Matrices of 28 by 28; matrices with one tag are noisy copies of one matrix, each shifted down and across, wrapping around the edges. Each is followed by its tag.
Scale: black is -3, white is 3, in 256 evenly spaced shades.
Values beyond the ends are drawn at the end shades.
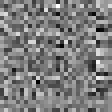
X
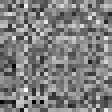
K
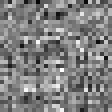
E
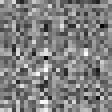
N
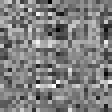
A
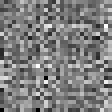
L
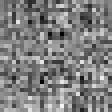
E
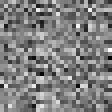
X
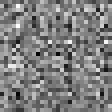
N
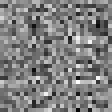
A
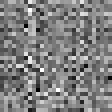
L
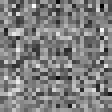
N
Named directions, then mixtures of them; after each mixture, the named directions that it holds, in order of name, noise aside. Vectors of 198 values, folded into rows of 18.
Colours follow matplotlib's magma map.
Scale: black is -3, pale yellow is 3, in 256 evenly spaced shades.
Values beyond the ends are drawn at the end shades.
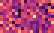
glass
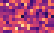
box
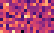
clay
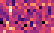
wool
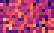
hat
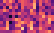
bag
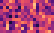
bag.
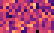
bag, clay.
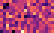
clay.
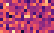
clay.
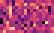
wool.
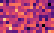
hat.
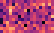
wool.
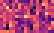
bag, box, clay.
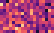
box, glass, hat.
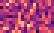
bag, box, clay.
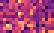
bag, box, hat.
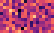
glass, wool.
